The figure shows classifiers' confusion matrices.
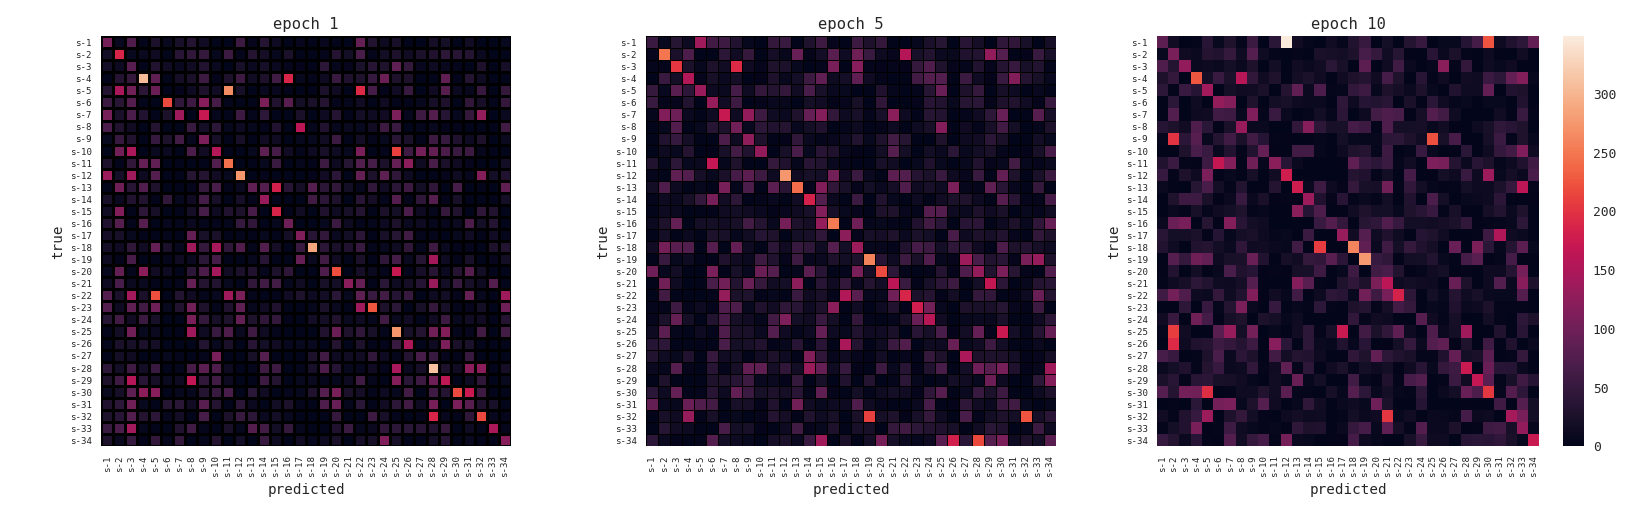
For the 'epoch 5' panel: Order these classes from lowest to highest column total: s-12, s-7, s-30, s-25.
s-12, s-25, s-7, s-30
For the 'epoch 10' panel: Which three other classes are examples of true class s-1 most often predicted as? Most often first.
s-12, s-30, s-34
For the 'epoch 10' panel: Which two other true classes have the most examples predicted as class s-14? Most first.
s-8, s-21
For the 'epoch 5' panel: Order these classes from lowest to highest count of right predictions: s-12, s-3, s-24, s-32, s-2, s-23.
s-24, s-23, s-3, s-32, s-2, s-12
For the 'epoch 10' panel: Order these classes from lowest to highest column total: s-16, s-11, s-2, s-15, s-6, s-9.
s-16, s-11, s-15, s-6, s-9, s-2
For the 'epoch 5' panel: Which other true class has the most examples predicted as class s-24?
s-23
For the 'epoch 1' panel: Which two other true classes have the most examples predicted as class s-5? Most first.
s-22, s-30
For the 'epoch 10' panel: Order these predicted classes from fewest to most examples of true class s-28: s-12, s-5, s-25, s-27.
s-25, s-5, s-27, s-12
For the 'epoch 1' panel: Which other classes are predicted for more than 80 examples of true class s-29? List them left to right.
s-3, s-8, s-25, s-28
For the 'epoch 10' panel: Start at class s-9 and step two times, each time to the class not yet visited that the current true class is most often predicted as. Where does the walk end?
s-2
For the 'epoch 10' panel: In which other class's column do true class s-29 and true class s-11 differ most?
s-6
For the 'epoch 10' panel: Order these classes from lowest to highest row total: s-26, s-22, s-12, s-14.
s-14, s-12, s-26, s-22
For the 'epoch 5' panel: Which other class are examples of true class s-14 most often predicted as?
s-6
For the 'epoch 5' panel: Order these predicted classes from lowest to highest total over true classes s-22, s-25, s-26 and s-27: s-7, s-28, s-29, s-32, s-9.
s-32, s-9, s-29, s-28, s-7
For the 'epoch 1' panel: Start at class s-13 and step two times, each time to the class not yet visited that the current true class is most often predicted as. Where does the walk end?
s-2
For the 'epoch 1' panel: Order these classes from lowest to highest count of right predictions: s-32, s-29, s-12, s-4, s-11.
s-29, s-32, s-11, s-12, s-4
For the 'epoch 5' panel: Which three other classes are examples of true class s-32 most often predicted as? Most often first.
s-19, s-4, s-27
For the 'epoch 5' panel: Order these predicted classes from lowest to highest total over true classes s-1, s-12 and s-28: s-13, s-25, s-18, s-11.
s-13, s-11, s-18, s-25
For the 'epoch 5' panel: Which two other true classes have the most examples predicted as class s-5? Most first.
s-1, s-31
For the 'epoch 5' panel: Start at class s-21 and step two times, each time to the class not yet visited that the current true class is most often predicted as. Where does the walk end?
s-34
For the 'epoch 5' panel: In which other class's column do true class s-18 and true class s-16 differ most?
s-15
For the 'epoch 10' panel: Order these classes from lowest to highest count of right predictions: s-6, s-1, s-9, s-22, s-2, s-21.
s-9, s-1, s-2, s-6, s-21, s-22
